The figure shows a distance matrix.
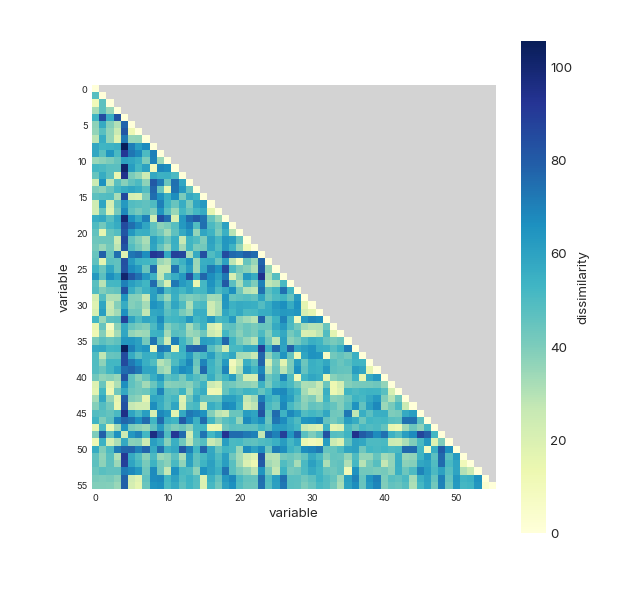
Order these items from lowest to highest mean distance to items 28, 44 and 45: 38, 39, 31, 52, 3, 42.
3, 52, 42, 31, 38, 39
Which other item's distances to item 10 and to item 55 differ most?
54
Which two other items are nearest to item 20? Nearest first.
24, 1
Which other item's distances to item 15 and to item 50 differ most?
46
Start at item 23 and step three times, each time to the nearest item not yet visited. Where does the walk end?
13
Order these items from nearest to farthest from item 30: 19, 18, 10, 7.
7, 10, 19, 18
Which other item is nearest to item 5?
6
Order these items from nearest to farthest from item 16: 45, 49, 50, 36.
49, 45, 36, 50
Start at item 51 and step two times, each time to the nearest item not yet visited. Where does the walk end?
22
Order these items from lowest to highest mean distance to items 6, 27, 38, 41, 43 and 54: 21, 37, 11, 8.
21, 37, 11, 8
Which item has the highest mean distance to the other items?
4
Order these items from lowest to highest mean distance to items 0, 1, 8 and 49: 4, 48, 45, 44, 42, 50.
42, 45, 44, 50, 48, 4
